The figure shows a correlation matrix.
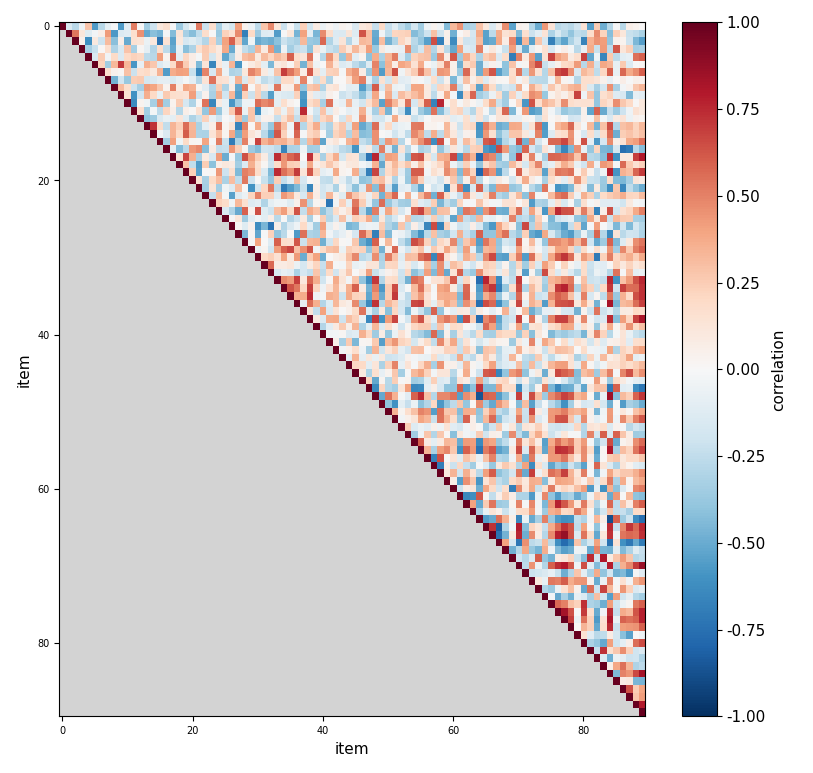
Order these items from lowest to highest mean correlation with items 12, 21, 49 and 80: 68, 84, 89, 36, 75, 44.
84, 36, 89, 44, 75, 68
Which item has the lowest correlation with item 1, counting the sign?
28
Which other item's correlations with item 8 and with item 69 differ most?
60
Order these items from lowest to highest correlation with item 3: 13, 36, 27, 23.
36, 13, 27, 23
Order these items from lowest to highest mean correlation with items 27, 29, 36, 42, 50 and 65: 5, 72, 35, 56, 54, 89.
5, 56, 72, 54, 35, 89
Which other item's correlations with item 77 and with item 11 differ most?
30
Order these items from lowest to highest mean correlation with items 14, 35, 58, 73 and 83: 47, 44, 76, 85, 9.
47, 85, 44, 9, 76
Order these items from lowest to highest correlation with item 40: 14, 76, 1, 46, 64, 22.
76, 22, 14, 64, 46, 1
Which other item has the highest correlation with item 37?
11
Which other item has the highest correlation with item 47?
64
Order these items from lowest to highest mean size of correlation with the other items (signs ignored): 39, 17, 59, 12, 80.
12, 39, 59, 80, 17
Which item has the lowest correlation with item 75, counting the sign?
2
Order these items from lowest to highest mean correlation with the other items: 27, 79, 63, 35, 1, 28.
27, 1, 79, 63, 28, 35
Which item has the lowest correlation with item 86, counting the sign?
16
